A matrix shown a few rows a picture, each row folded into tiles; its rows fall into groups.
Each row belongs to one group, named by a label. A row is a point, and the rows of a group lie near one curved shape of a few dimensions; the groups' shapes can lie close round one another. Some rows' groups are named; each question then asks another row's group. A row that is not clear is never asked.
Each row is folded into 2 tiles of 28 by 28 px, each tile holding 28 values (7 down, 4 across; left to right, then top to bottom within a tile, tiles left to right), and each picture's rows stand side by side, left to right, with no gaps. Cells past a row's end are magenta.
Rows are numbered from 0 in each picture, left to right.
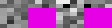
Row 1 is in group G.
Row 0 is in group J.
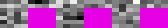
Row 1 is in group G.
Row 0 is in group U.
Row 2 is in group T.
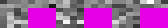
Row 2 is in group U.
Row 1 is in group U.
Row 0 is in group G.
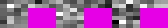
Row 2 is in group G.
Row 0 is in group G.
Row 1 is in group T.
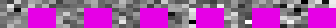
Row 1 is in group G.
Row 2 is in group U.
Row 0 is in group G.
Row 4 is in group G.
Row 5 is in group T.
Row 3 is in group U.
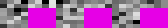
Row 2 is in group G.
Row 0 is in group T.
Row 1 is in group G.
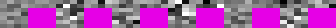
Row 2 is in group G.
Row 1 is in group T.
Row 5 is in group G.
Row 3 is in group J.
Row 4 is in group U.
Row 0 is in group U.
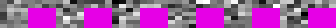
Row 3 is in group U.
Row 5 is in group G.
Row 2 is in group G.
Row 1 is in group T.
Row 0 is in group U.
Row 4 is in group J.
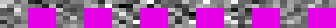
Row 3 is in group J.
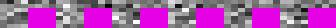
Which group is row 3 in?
G
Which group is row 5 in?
U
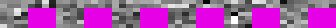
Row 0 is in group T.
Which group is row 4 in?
U
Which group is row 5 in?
G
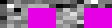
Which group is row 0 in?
G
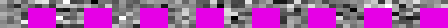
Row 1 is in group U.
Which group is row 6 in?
T
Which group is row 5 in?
G
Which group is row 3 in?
T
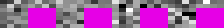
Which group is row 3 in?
J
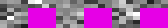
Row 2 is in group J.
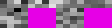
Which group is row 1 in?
G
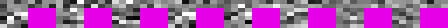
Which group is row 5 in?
U
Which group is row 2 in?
G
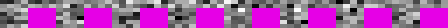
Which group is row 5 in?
G
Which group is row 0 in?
U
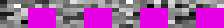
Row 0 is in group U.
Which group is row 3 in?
G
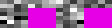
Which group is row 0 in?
G
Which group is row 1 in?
G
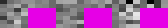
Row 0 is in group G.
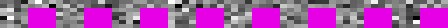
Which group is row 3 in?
G
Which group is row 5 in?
U
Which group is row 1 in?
T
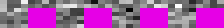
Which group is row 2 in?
T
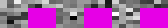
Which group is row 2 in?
T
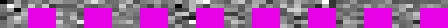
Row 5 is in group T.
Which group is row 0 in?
G
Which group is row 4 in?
T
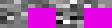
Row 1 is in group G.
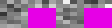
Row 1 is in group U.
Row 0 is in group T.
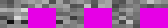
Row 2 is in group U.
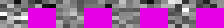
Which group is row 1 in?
T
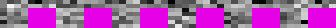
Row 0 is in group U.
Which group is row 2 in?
U
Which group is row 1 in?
G
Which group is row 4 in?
U
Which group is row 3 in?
G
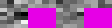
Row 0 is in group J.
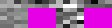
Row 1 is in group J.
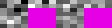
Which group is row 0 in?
T
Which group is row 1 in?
G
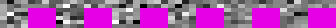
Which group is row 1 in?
G
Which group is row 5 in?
J
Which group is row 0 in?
U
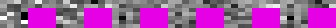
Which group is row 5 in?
J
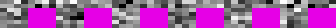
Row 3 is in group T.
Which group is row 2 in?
G
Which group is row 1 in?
G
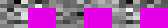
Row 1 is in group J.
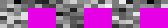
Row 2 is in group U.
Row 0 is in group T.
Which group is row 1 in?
T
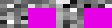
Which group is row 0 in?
G
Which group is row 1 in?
G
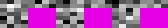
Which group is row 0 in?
J
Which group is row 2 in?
G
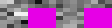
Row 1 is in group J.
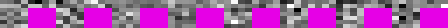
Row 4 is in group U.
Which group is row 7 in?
J
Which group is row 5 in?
G
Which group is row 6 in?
G
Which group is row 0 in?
U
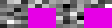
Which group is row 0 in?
T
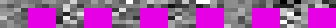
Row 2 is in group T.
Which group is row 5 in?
G
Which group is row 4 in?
T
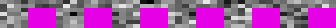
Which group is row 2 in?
U
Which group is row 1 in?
J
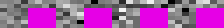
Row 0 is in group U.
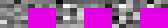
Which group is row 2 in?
J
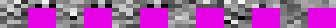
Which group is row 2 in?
T
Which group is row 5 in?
T
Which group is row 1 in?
T
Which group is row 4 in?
G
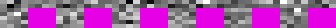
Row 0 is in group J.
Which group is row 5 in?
G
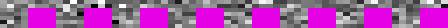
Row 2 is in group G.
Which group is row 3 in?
J
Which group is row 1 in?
T
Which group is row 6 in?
U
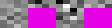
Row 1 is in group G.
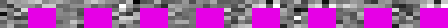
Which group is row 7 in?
T
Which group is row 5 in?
T
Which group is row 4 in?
T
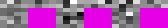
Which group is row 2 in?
J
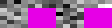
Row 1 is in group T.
